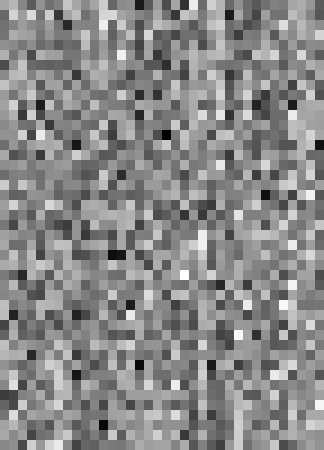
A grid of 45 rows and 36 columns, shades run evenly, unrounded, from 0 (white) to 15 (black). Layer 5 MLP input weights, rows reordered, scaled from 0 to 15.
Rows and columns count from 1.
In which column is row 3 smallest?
12
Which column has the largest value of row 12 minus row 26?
30
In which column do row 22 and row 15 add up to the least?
27
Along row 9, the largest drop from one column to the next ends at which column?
34
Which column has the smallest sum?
35
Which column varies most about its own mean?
33
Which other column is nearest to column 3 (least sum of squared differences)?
11
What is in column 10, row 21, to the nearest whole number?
5
